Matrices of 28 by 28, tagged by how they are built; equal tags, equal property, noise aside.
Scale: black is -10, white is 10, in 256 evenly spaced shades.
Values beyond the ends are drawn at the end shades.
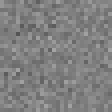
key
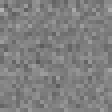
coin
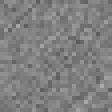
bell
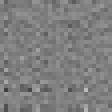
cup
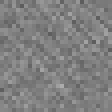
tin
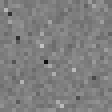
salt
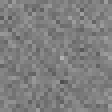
tin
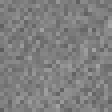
bell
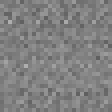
coin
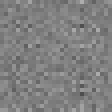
cup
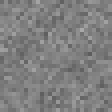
bell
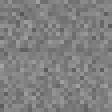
coin
